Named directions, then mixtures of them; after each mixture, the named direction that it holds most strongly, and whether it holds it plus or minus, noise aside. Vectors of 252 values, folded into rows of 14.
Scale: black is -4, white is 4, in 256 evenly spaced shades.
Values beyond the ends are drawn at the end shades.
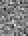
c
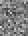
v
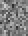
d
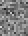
v, plus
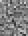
c, minus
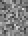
d, minus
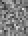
d, minus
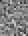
c, plus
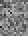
v, minus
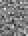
c, minus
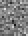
c, minus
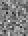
d, minus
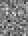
v, minus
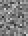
c, minus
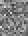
v, plus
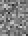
d, plus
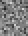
c, plus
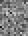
v, minus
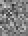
d, plus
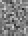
c, minus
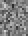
d, plus
